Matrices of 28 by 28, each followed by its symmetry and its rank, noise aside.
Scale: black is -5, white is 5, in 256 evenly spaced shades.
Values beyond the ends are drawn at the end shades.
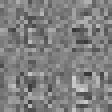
no symmetry, rank three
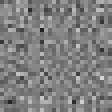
no symmetry, rank four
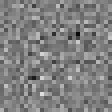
no symmetry, rank four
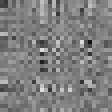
no symmetry, rank three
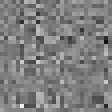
no symmetry, rank three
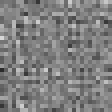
antisymmetric, rank four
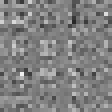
no symmetry, rank three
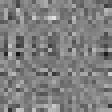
no symmetry, rank three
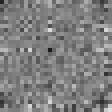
symmetric, rank three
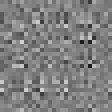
antisymmetric, rank two
